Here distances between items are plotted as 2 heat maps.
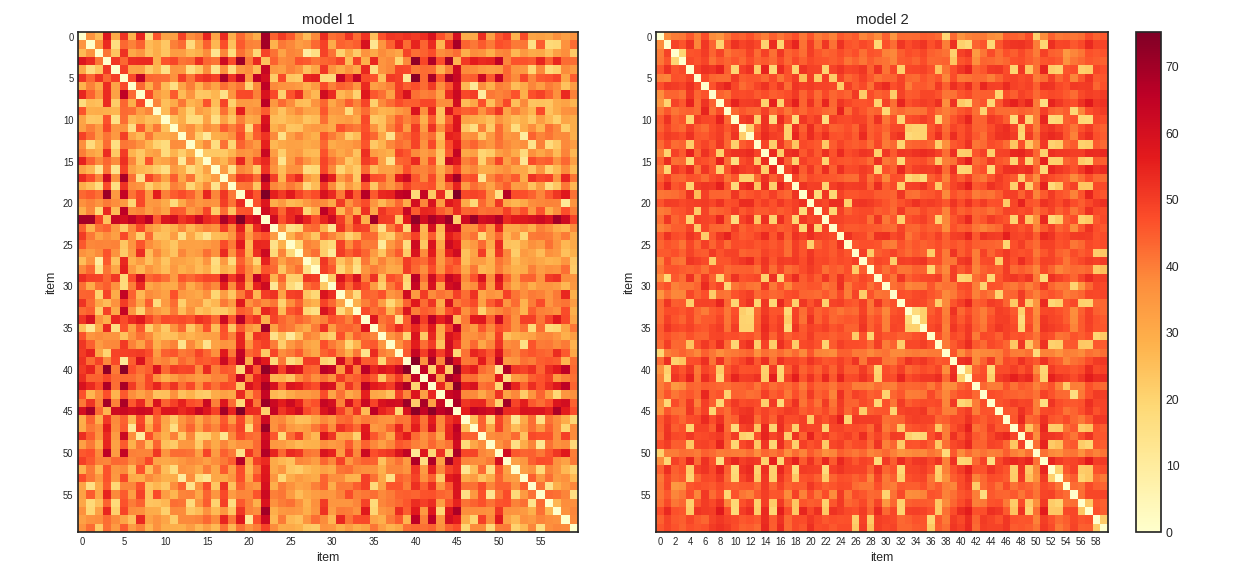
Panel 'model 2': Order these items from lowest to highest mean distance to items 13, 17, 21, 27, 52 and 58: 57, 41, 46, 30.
57, 30, 46, 41
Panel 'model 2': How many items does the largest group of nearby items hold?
14
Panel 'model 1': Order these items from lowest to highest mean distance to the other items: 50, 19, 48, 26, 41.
26, 48, 41, 50, 19
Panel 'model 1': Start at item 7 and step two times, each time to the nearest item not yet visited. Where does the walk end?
17
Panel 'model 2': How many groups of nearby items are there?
12
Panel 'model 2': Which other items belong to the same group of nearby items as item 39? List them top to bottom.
2, 3
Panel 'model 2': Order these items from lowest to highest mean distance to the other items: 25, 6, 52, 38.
38, 52, 25, 6
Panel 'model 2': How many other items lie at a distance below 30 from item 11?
6
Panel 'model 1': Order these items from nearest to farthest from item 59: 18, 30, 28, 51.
28, 18, 30, 51
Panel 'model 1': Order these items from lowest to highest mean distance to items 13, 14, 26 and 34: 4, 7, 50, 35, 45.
4, 35, 7, 50, 45
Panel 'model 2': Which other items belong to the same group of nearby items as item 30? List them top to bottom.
9, 43, 55
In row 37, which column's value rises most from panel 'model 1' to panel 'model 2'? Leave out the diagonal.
12
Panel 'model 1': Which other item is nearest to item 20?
58
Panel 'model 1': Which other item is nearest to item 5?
39
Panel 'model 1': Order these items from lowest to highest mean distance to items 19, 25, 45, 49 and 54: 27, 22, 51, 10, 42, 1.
10, 27, 1, 51, 42, 22
